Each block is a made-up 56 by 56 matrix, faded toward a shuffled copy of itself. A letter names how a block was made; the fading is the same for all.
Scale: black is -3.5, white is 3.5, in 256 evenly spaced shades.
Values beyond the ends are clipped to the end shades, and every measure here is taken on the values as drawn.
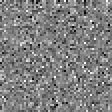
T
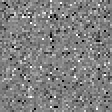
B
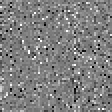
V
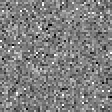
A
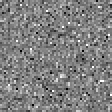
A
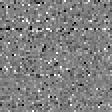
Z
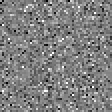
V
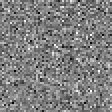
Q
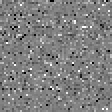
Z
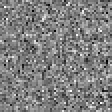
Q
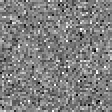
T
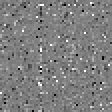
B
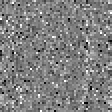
V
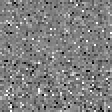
B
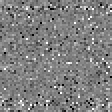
Z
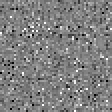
B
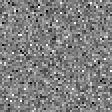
A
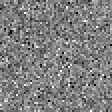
A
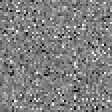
V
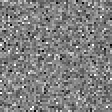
A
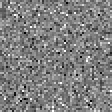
A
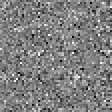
T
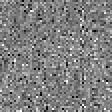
T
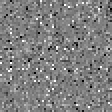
B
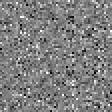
T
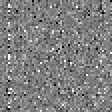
V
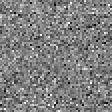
Q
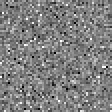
A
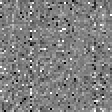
V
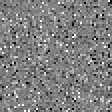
B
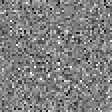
T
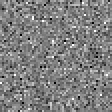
A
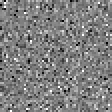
T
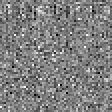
Q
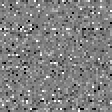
Z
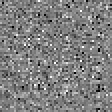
T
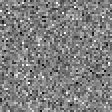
A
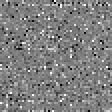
Z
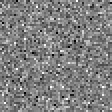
A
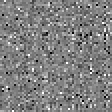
T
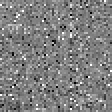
V
